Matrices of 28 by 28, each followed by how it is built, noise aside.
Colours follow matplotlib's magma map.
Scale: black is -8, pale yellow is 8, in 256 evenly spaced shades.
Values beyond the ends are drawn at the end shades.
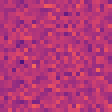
repeating rows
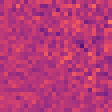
upper triangular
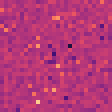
sparse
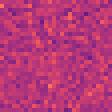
noise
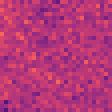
smooth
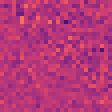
upper triangular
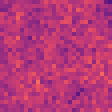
smooth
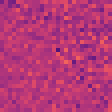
upper triangular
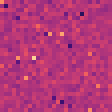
sparse
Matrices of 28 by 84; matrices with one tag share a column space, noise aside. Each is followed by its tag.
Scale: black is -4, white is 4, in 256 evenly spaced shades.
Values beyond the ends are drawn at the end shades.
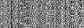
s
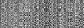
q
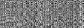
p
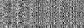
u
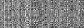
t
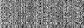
u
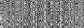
p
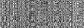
p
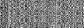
s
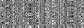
u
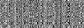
u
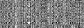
u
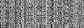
s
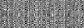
t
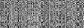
p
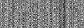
q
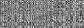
p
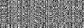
s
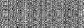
t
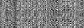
t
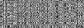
u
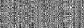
s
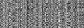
q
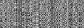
q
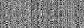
t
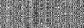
s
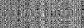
t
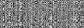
p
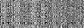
u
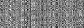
t
